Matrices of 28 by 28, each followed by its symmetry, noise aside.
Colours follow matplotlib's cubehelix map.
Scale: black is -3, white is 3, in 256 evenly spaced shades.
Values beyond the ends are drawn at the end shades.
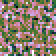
antisymmetric.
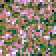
no symmetry.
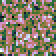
no symmetry.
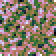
symmetric.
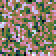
no symmetry.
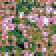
antisymmetric.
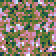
mirrored left to right.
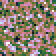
symmetric across the other diagonal.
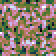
mirrored left to right.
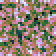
same after a half turn.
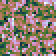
antisymmetric.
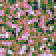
antisymmetric.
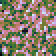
symmetric across the other diagonal.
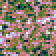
same after a half turn.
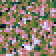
no symmetry.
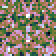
mirrored left to right.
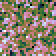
antisymmetric.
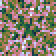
same after a half turn.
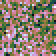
antisymmetric.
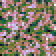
no symmetry.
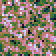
symmetric across the other diagonal.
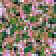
same after a half turn.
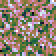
symmetric across the other diagonal.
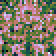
mirrored left to right.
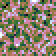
symmetric.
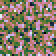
symmetric across the other diagonal.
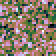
no symmetry.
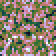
mirrored left to right.
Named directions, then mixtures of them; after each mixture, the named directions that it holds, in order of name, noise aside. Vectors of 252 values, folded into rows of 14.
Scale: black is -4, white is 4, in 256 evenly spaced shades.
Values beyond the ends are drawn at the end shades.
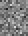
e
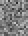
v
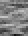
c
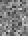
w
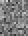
c, v.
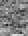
c, e.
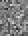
e.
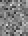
e, w.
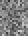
v, w.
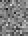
e, w.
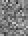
e, v.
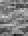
c.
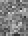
c, e, w.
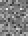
e.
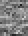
c, w.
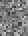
w.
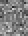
c, v, w.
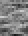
c.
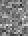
c, w.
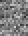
c, e, v.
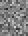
e.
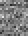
c, e, v.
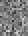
w.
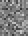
e, v, w.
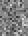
v, w.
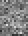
c, e.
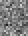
c, e, w.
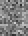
c, v, w.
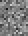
e.
